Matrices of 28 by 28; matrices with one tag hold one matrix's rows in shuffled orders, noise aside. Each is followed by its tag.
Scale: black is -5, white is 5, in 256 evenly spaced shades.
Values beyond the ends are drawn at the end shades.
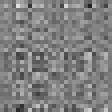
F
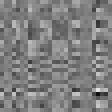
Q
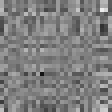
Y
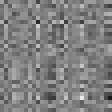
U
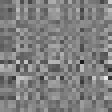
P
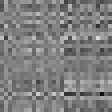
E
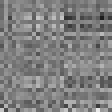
E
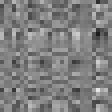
Q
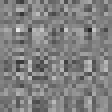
F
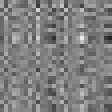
U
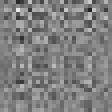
F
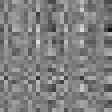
U
